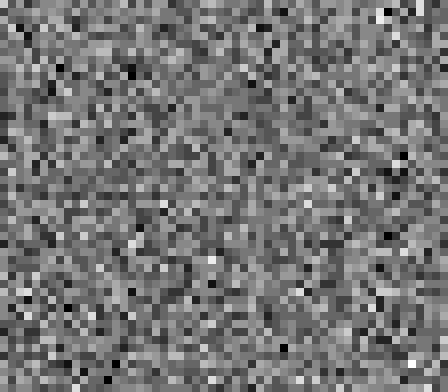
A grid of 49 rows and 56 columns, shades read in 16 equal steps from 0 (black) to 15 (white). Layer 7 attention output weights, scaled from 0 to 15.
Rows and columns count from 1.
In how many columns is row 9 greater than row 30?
30
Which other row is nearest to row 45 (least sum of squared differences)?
16
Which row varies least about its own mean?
13
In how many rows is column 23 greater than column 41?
21
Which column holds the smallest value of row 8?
40
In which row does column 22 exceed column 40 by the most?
8
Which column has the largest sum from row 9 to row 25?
52
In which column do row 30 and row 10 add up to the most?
29
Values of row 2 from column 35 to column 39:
4 1 9 7 9
